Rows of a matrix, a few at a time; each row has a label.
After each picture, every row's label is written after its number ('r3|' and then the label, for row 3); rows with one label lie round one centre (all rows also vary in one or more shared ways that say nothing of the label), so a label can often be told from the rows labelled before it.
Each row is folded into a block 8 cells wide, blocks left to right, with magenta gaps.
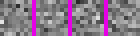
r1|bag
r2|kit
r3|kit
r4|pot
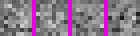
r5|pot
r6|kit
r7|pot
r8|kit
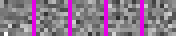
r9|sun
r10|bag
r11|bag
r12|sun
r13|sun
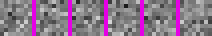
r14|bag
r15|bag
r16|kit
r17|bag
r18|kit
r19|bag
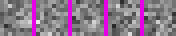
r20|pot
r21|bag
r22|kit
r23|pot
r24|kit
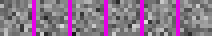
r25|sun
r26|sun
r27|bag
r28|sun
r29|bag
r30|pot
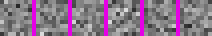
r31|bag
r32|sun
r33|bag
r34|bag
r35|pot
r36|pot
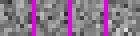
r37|sun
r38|kit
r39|sun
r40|bag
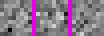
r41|kit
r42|kit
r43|bag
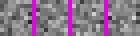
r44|kit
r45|kit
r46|sun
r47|kit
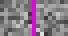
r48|kit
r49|sun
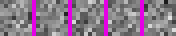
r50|kit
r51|kit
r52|bag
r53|bag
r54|kit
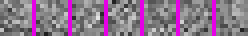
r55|pot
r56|pot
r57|kit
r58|kit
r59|sun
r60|bag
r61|pot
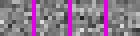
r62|bag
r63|sun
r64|sun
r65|pot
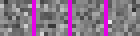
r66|sun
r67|sun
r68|sun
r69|bag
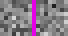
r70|pot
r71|bag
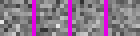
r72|bag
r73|kit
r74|bag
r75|pot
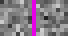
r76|bag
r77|sun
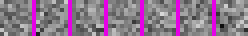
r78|sun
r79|bag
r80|pot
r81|sun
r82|pot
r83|kit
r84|pot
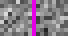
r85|bag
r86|kit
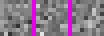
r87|sun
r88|sun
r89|kit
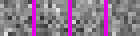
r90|sun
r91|pot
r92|bag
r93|sun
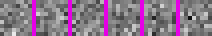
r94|bag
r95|kit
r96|bag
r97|sun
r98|sun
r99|sun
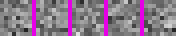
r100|pot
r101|pot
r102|sun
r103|kit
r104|pot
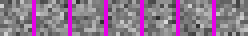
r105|sun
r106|kit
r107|kit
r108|kit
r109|kit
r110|pot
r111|kit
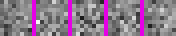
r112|pot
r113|bag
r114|sun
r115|kit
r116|pot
